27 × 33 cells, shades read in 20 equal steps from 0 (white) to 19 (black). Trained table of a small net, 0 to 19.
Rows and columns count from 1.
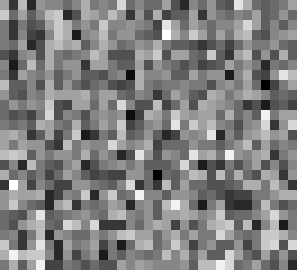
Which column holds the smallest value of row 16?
26
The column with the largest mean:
15
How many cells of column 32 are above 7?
21
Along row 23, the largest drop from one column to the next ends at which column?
8
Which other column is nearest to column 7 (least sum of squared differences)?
12
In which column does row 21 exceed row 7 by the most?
6
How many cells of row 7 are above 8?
23
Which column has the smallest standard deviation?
17
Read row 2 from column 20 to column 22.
12 12 7
